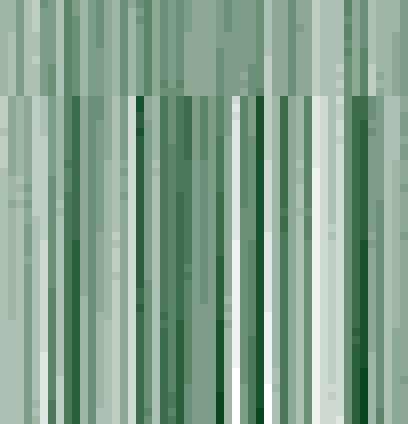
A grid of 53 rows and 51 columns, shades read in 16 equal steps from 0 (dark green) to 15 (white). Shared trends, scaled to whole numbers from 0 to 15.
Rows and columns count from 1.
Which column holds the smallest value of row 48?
46
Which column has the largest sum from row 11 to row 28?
40
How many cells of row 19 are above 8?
18
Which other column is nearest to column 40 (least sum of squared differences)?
34
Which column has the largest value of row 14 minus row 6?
30
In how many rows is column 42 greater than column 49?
36
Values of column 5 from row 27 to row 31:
11 10 10 10 10
